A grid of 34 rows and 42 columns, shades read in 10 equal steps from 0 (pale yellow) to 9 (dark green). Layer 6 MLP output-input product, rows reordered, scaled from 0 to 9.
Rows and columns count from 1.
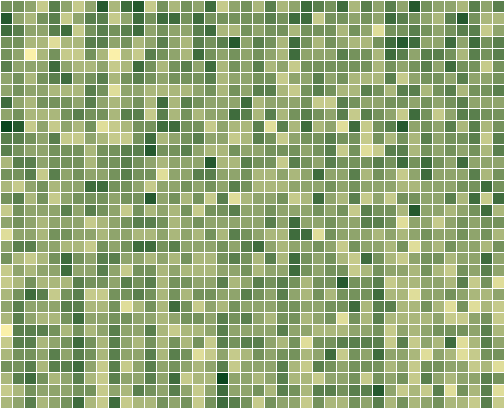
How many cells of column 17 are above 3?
22
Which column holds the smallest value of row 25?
35
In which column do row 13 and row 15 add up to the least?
31
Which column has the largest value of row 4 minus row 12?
20
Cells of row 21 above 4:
16
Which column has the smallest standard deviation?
37
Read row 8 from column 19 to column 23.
3 5 4 6 6
